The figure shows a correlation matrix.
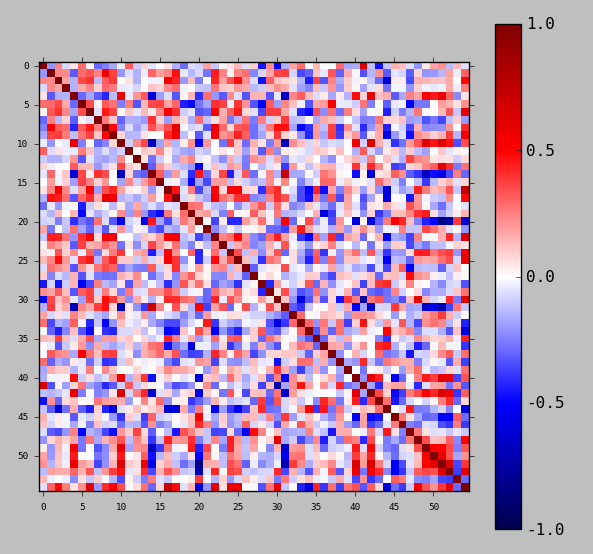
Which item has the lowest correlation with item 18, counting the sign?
5
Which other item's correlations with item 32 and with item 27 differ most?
47
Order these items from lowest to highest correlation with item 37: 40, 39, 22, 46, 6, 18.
18, 46, 39, 40, 6, 22
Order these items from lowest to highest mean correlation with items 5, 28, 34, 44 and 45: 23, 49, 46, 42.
49, 42, 23, 46
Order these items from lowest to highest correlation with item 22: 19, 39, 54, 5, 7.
19, 7, 39, 5, 54
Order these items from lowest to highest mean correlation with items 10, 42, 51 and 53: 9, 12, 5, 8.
8, 5, 9, 12
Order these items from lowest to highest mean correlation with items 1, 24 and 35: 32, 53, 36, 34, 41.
34, 36, 41, 53, 32
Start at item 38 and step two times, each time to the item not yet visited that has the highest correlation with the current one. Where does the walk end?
0
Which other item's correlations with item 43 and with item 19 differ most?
36
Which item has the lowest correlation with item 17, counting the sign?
44
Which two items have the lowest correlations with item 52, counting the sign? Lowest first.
20, 45
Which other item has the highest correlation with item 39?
30
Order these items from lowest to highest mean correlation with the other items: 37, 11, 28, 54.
28, 11, 37, 54
